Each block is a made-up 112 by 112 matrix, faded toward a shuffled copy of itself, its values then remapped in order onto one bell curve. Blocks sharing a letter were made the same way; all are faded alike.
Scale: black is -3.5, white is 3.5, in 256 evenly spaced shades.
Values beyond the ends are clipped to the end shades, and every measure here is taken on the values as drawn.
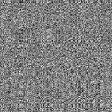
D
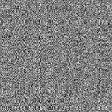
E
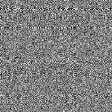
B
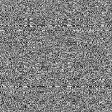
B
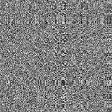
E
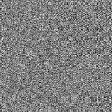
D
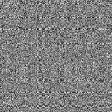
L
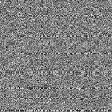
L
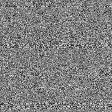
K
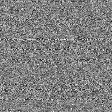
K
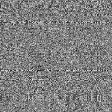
B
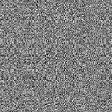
E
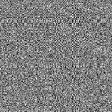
E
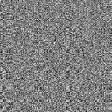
D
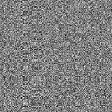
E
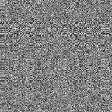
L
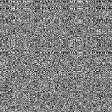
L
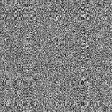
E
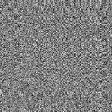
E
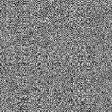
E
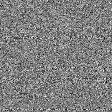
K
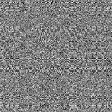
L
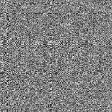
B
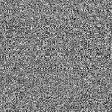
B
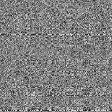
B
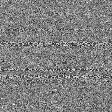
K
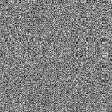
D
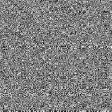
B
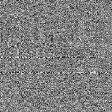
B
